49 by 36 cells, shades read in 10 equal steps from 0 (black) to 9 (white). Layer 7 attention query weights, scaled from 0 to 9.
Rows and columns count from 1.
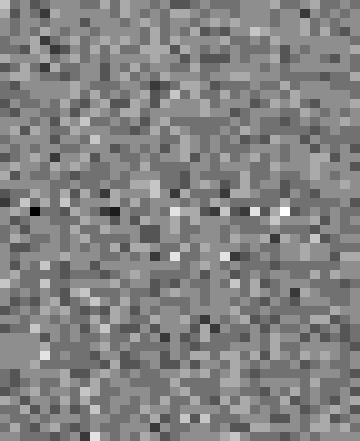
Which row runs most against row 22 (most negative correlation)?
29
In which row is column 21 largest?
47
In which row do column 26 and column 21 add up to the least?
36
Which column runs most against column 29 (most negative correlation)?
4
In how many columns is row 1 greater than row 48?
11
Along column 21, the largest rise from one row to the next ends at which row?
37
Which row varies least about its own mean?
3
